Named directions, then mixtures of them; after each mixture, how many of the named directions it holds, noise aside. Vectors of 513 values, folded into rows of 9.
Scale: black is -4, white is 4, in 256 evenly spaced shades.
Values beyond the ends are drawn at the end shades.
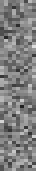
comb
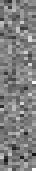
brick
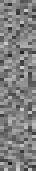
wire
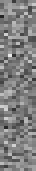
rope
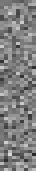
three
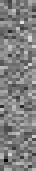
three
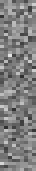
one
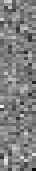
one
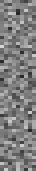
two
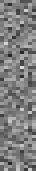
one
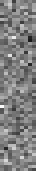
three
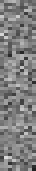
four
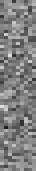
one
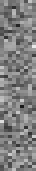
one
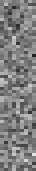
four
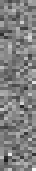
three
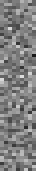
three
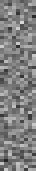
three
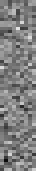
four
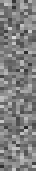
four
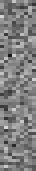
one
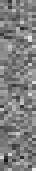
two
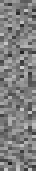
one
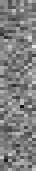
two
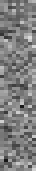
two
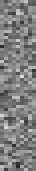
three
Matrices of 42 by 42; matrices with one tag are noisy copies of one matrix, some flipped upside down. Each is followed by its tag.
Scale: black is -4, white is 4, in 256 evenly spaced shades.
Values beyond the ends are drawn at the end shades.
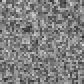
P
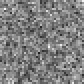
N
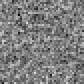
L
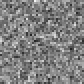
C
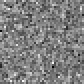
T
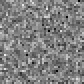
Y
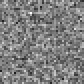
L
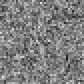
T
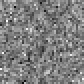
N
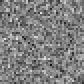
L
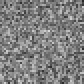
P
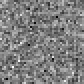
L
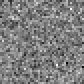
L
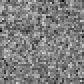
P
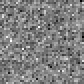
Y
